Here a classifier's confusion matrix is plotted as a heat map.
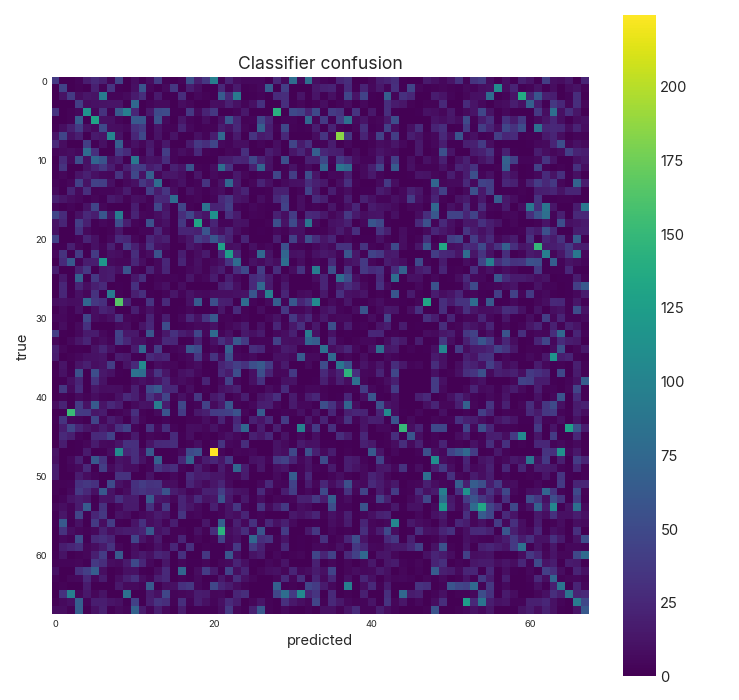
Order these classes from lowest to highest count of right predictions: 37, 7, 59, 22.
59, 7, 22, 37
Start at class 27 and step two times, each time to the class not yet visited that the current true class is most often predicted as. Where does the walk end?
36
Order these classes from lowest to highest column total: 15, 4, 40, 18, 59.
15, 40, 59, 18, 4
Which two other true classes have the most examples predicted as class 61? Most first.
21, 6
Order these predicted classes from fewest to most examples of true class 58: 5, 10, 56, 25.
56, 5, 10, 25
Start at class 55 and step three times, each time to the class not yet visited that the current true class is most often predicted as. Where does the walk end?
23
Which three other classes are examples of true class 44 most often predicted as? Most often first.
65, 31, 24
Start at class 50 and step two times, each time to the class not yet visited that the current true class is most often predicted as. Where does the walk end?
20
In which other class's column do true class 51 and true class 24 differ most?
33
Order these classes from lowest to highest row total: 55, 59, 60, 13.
55, 59, 60, 13
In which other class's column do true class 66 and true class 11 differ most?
52
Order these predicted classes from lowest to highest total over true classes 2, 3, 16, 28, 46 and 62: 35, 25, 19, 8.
25, 35, 19, 8
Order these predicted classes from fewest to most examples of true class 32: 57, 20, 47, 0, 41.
47, 41, 0, 57, 20
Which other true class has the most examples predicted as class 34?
11
